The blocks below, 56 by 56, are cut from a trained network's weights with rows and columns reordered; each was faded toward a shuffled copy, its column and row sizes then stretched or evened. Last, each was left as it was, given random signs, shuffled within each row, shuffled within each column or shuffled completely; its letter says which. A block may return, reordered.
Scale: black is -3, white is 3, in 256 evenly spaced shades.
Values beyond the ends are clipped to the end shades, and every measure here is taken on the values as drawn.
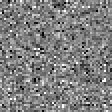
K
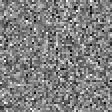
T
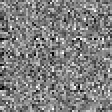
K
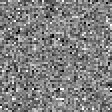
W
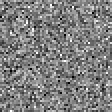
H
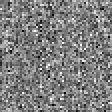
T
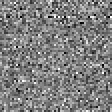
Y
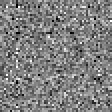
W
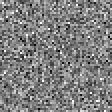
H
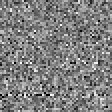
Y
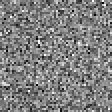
H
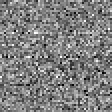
Y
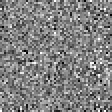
W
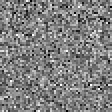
Y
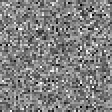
W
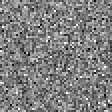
H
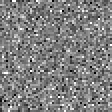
Y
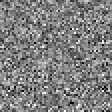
K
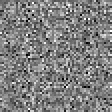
K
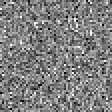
T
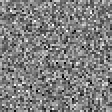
H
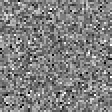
H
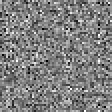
W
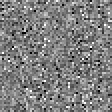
T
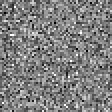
H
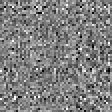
K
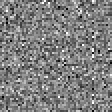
T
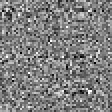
K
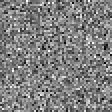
H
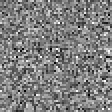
W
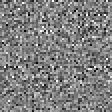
Y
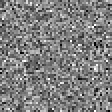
K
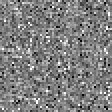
T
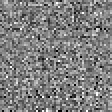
W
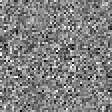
W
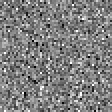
T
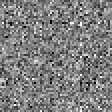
W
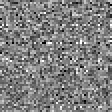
W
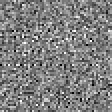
Y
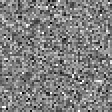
H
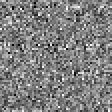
Y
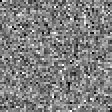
H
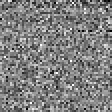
Y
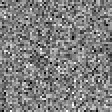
T
